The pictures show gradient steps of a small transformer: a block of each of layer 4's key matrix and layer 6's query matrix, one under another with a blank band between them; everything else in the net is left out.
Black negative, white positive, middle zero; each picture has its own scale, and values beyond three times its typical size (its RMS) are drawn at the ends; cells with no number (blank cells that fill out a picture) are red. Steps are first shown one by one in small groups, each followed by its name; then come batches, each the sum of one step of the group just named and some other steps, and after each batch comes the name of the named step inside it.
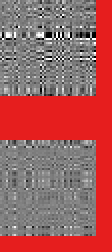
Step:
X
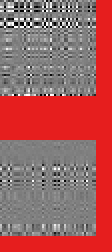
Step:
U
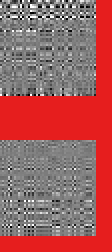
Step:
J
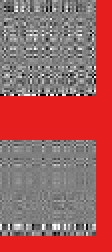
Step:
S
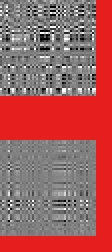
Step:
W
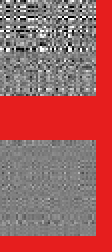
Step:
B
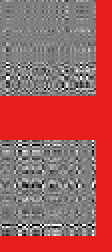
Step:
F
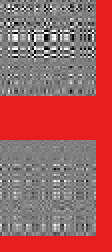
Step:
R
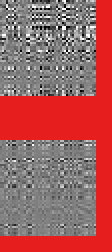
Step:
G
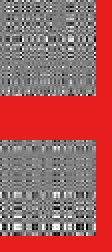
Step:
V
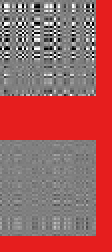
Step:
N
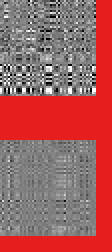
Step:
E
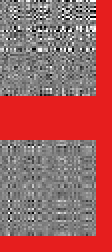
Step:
G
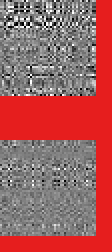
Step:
U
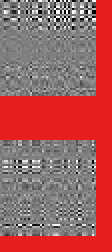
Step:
F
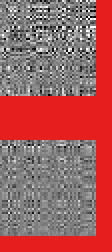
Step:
G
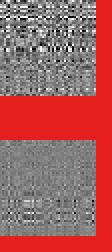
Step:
B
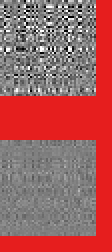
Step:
B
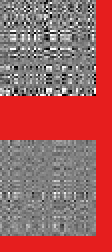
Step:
R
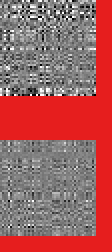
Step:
J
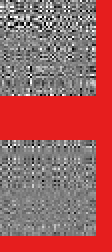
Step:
U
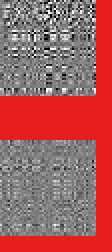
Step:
R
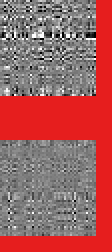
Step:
X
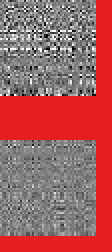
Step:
R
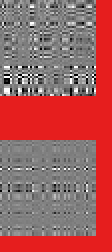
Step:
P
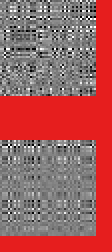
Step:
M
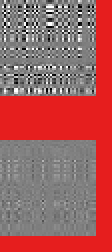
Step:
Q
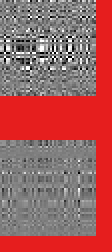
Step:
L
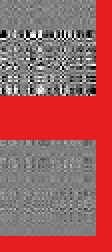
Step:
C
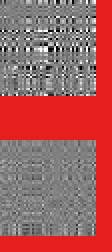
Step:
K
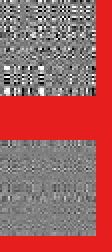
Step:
P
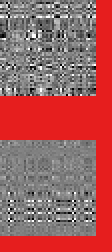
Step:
C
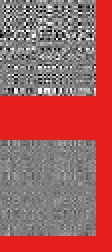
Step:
Q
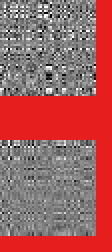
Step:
M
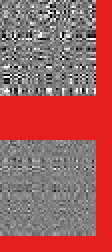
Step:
P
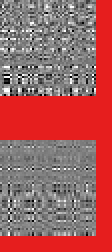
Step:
P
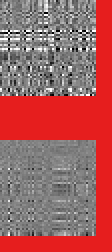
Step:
K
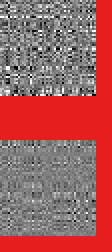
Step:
M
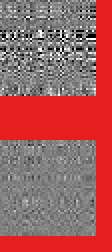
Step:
M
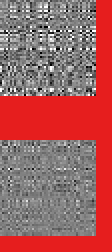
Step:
M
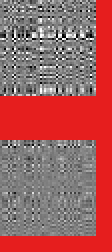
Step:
M
